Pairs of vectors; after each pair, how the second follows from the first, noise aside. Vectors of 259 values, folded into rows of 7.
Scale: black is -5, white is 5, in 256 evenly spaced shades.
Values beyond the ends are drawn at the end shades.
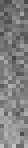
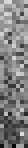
negated, scaled up.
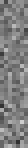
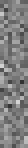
wrapped around, negated.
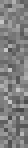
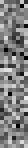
wrapped around, negated, scaled up.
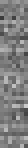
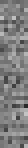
negated.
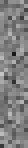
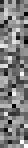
wrapped around, scaled up.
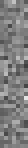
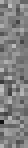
wrapped around, negated.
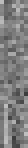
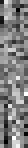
negated, scaled up.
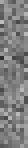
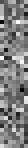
negated, scaled up.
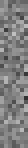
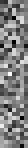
wrapped around, scaled up.
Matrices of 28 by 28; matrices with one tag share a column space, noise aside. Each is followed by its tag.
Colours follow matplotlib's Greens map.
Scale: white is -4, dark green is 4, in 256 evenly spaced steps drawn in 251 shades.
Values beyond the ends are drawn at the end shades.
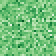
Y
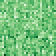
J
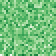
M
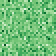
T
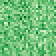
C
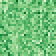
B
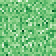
Y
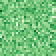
Y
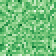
M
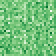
C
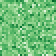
M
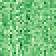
C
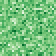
T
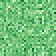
T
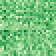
C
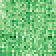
J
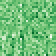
J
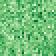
J
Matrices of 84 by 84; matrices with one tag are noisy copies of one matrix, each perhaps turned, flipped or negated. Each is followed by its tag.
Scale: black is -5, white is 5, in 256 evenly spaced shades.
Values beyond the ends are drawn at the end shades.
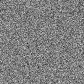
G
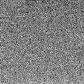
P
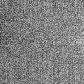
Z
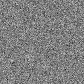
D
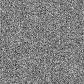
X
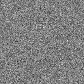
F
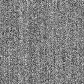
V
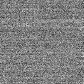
V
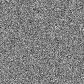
D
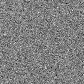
G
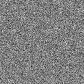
D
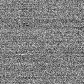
V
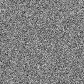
G
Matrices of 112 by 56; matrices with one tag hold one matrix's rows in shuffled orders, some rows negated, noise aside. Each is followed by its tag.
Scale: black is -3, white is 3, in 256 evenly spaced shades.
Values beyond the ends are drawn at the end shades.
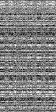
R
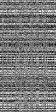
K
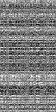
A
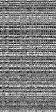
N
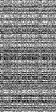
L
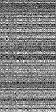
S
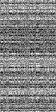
A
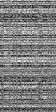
L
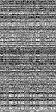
A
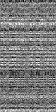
A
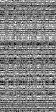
R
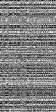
N
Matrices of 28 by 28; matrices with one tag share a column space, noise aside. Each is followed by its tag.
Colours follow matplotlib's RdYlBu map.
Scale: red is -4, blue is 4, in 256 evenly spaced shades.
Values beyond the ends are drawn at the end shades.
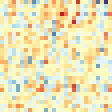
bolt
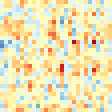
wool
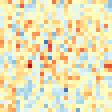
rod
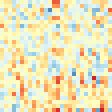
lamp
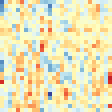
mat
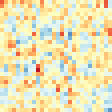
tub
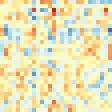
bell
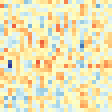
rod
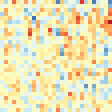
bell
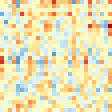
bolt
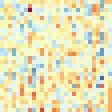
lamp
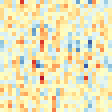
rod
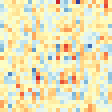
mat
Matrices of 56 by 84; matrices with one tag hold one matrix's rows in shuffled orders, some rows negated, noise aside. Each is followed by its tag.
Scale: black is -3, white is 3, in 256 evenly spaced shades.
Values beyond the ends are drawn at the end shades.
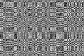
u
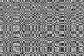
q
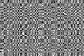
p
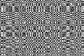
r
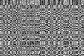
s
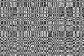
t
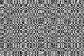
p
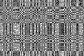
q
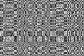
u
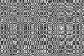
t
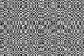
p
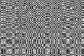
r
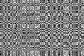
s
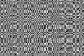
t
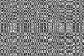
t
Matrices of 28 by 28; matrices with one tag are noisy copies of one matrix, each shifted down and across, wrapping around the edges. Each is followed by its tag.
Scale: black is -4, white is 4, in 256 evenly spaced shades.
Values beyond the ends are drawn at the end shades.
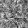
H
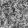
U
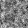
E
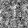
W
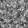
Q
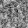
U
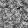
Q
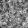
U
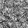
Q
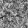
Q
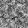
Q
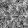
E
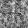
W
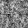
W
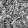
U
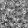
Q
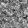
Q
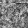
H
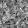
U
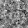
W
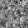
E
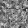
Q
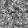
Q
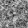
E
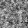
W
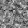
Q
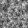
E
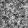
W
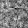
H
